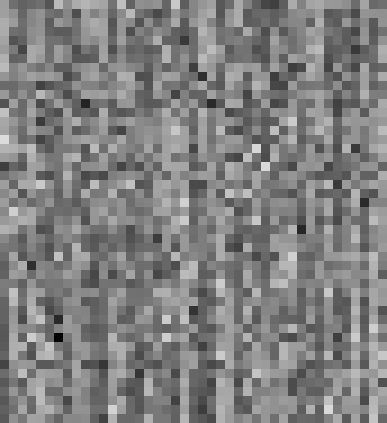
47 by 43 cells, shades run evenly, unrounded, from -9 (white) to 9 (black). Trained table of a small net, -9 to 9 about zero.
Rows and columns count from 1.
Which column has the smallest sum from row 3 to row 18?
1
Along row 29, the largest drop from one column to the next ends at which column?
7
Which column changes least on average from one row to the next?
30
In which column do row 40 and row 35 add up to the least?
25
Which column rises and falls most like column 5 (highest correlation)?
6
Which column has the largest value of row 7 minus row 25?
29
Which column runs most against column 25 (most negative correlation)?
27
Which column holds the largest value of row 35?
22
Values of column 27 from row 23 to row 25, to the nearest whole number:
1 3 1
